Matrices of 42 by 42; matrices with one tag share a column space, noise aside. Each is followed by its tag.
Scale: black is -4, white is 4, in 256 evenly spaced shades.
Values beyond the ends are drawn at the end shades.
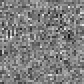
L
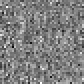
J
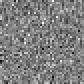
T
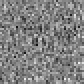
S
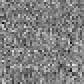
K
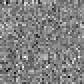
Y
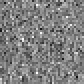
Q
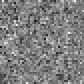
T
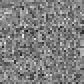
L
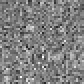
Y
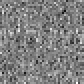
J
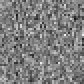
S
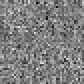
Y
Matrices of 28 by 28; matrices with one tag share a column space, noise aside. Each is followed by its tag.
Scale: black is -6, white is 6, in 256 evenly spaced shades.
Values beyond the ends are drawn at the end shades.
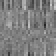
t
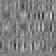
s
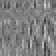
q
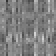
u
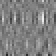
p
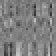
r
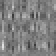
s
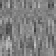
q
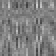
q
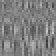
q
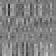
r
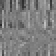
t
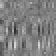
q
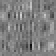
s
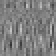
q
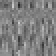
q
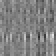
u
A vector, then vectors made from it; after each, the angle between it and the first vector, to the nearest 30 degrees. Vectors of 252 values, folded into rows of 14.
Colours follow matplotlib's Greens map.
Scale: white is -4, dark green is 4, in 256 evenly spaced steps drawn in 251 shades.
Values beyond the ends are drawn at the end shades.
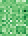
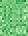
150 degrees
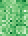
150 degrees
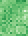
150 degrees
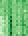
120 degrees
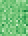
30 degrees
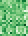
150 degrees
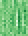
60 degrees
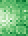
120 degrees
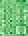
150 degrees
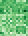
30 degrees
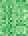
150 degrees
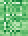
90 degrees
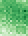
60 degrees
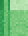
90 degrees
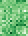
150 degrees
